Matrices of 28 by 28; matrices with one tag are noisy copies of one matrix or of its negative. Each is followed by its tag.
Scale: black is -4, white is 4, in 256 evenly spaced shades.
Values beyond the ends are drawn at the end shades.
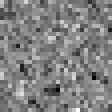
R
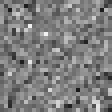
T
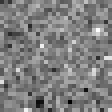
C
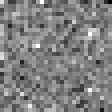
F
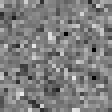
R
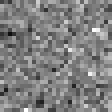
C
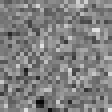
C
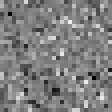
R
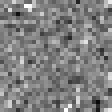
T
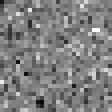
C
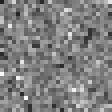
F
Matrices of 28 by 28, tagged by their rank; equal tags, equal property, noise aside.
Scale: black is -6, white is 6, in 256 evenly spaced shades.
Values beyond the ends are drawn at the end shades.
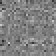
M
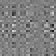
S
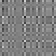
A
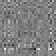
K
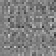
M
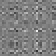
S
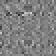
M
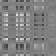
A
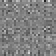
M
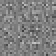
M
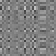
A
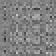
K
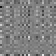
S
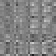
S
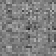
M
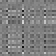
A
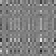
A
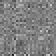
M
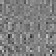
M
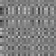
A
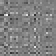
S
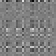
A
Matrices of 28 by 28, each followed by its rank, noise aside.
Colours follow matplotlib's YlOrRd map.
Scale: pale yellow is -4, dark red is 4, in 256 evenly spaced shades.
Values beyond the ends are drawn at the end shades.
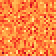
six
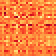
three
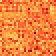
seven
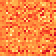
six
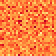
seven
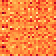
four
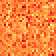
seven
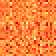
four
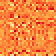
four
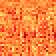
seven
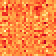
four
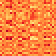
three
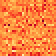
five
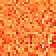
five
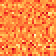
seven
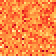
seven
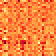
four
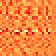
three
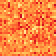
six
